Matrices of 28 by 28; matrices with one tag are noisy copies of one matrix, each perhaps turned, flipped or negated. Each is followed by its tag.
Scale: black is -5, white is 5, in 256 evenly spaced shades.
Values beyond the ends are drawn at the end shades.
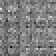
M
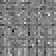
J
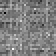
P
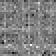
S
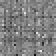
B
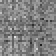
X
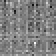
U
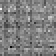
M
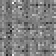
S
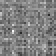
J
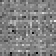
B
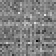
X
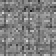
S
